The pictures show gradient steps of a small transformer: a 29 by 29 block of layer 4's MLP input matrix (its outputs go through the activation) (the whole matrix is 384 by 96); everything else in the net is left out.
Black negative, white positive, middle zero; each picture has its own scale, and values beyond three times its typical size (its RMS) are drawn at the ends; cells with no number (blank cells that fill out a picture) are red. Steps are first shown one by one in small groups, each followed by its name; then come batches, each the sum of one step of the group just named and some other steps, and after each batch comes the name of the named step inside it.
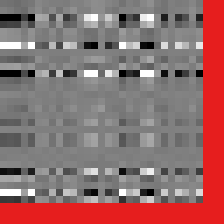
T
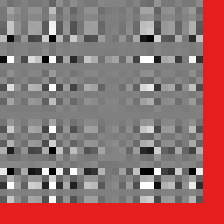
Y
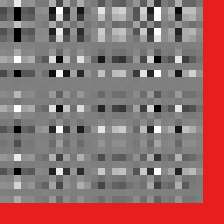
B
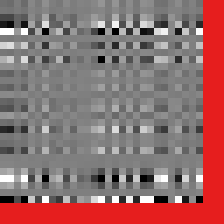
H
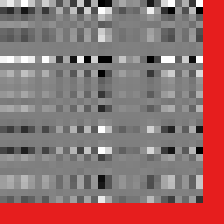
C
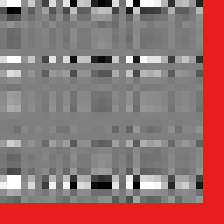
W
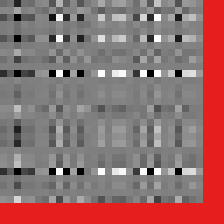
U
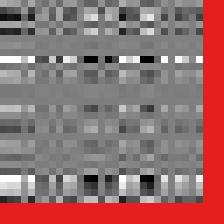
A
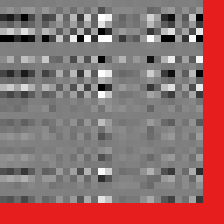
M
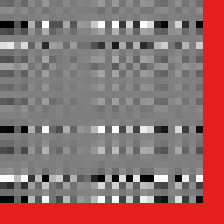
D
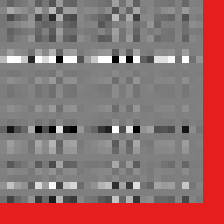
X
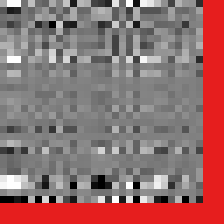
W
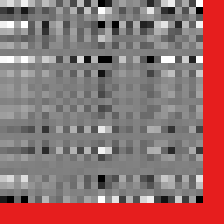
C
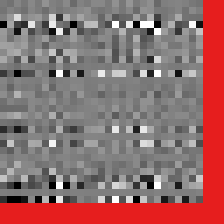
H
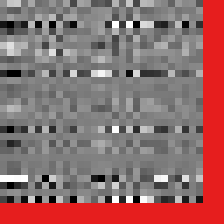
D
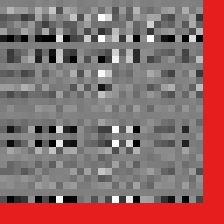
M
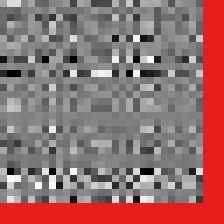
Y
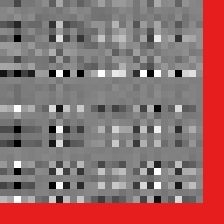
U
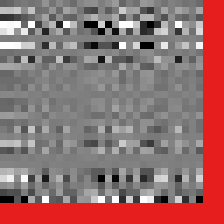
H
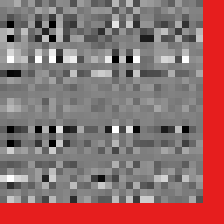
X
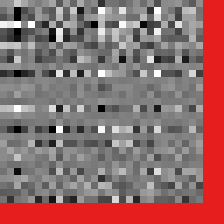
B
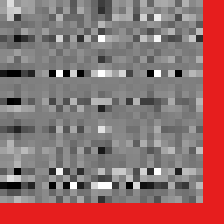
U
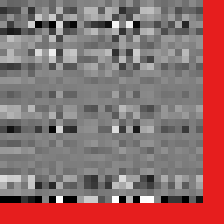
A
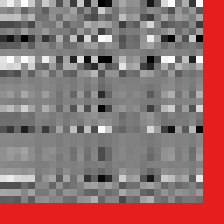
C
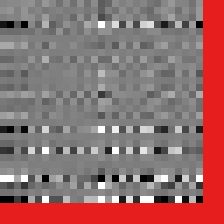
D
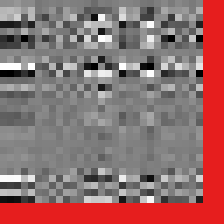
M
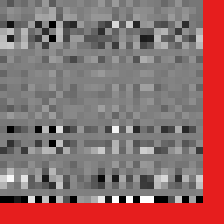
H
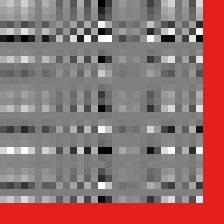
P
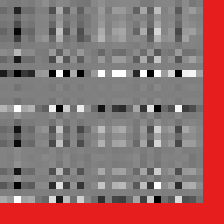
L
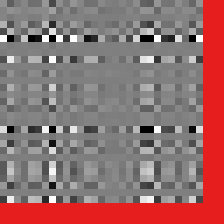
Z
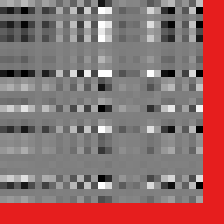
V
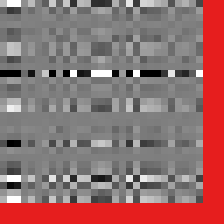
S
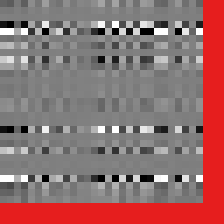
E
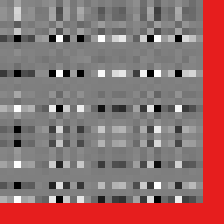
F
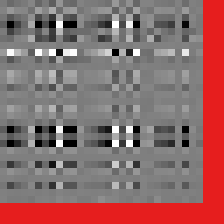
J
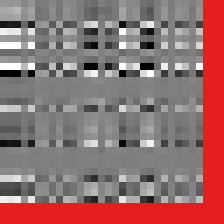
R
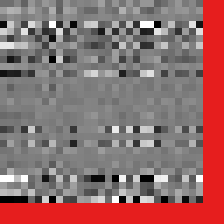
E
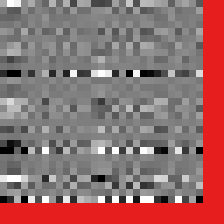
S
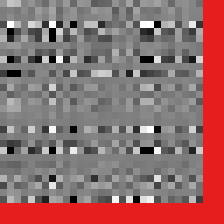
S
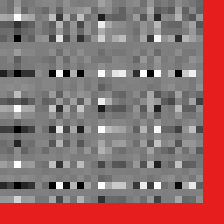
F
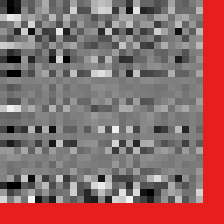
E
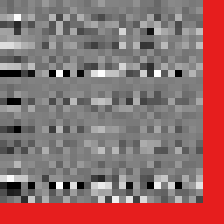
R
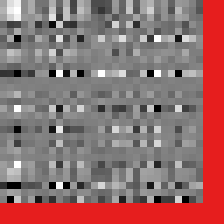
F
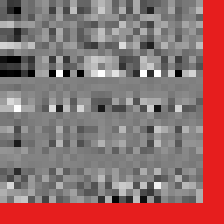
L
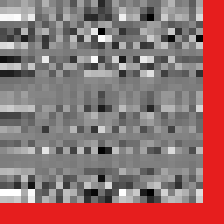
P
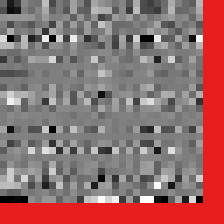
Z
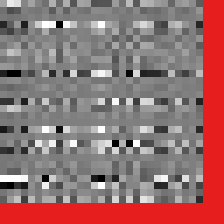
S
